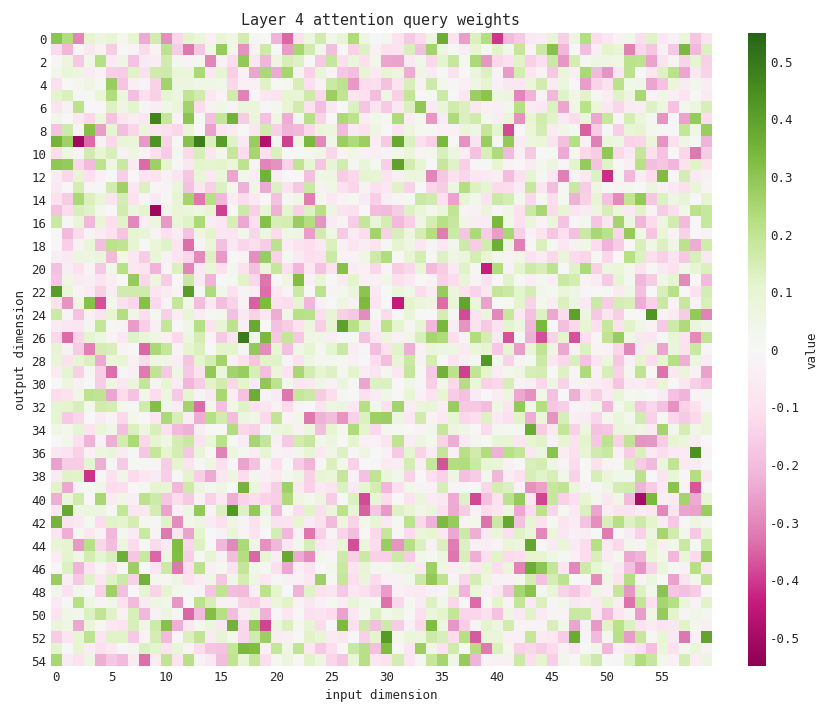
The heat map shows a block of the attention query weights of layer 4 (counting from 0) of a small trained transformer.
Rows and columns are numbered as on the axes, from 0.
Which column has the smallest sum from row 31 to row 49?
47
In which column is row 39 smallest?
58
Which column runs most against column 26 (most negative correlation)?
55
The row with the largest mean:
22
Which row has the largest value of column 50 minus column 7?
25
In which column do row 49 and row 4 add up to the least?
30
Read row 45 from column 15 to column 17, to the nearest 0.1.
0 -0.2 0.2
